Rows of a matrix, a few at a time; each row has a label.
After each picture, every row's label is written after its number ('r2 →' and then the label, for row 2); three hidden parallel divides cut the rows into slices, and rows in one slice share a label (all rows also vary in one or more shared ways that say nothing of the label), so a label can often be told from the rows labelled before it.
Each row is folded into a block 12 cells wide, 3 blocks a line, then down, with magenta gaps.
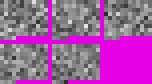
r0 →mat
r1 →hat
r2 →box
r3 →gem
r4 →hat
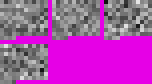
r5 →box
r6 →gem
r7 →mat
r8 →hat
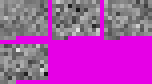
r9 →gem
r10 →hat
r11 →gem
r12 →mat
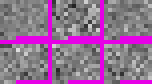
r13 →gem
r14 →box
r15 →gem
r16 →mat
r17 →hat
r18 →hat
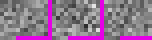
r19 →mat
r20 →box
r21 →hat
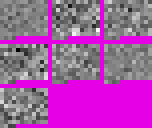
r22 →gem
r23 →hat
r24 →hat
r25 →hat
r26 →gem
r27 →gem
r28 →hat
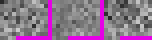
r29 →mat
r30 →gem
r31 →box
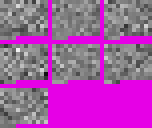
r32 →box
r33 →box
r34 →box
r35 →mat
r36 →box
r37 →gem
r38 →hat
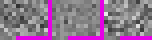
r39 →gem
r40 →gem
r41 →hat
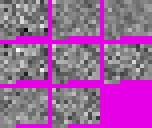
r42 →mat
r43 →hat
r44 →gem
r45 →mat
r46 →hat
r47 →hat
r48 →gem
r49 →gem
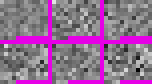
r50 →gem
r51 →hat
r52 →mat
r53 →gem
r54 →box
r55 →mat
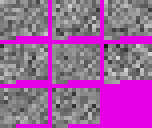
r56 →hat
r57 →box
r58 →gem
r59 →mat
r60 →gem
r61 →mat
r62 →gem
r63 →box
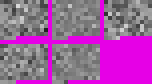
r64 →mat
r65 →box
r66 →mat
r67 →mat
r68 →gem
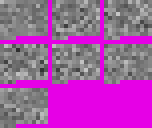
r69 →gem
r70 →box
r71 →box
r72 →gem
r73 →hat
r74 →box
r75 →gem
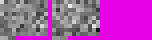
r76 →gem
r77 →box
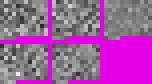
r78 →gem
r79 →gem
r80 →box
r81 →mat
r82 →mat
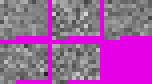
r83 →gem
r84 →hat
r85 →box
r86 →box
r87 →hat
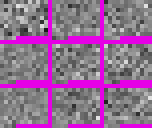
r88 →mat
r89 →gem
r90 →mat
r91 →gem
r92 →hat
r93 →gem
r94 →gem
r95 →gem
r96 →box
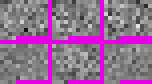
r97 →mat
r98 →mat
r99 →hat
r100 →gem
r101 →gem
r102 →box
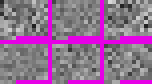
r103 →mat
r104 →box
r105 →gem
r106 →gem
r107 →hat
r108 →mat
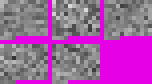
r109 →gem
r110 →gem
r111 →gem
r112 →gem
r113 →box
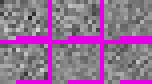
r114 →mat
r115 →box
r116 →gem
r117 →mat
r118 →box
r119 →box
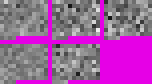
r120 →gem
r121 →hat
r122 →mat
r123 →box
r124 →mat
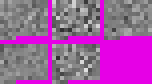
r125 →gem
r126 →hat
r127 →gem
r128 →box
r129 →hat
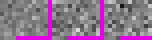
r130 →box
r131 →hat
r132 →hat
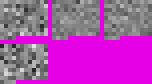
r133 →hat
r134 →box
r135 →box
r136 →mat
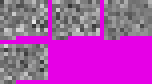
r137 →box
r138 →hat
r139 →gem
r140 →hat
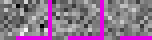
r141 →hat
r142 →mat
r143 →gem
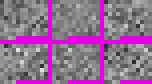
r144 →box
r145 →box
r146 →mat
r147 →mat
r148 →gem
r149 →mat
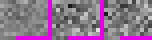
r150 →gem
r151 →hat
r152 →box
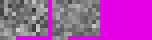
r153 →box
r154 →box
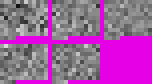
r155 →gem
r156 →mat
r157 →box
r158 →hat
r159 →mat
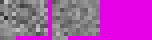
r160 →box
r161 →box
